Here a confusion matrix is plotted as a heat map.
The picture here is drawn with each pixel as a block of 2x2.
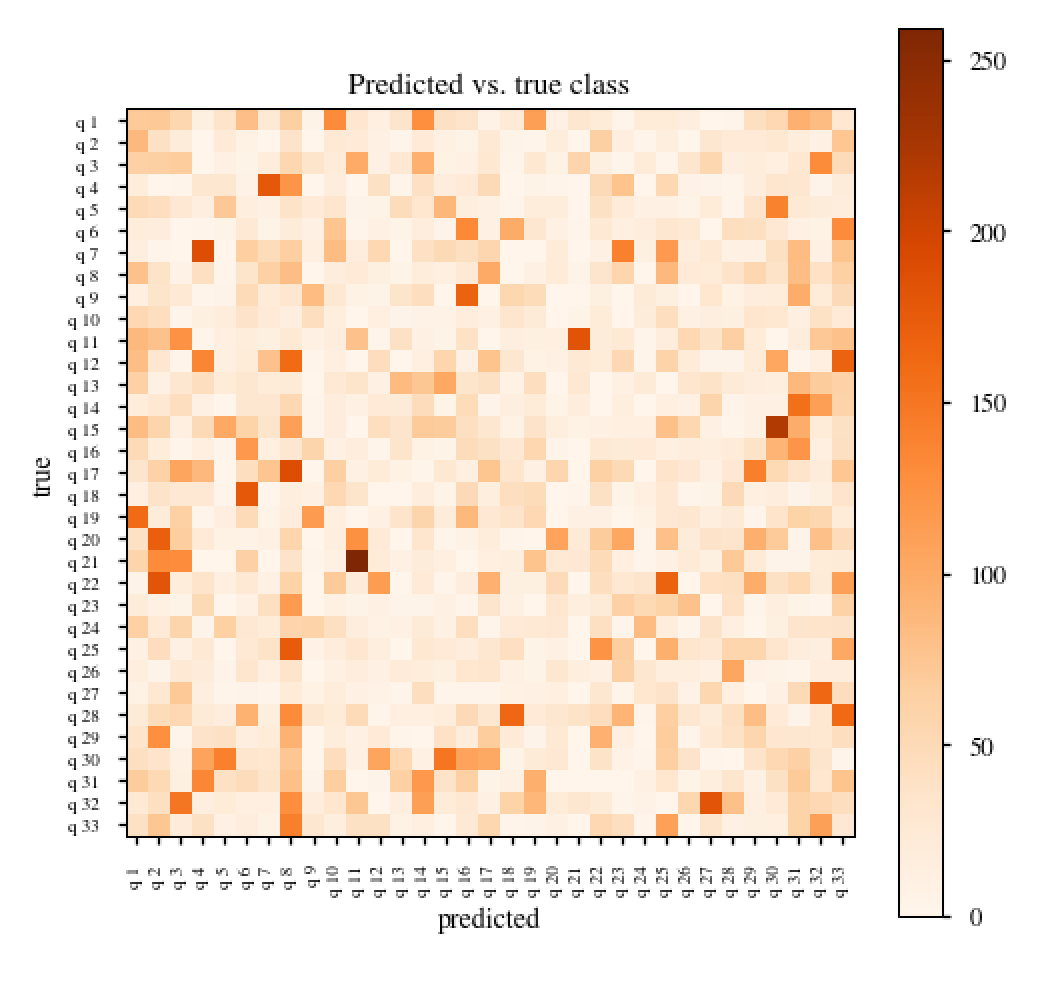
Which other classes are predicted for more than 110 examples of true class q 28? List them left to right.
q 8, q 18, q 33
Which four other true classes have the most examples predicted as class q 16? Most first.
q 9, q 6, q 30, q 19
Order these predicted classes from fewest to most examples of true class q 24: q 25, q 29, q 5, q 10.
q 29, q 25, q 10, q 5
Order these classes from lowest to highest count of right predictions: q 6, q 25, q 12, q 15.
q 6, q 12, q 15, q 25
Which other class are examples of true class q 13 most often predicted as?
q 15
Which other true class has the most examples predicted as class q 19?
q 1
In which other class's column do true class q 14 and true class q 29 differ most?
q 31
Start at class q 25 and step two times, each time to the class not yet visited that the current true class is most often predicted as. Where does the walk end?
q 17
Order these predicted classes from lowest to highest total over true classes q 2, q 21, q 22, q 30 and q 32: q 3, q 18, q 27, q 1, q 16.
q 18, q 16, q 1, q 27, q 3
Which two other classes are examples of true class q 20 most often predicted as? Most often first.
q 2, q 11
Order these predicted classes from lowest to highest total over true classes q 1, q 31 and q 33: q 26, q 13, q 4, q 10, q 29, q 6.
q 26, q 29, q 13, q 6, q 4, q 10
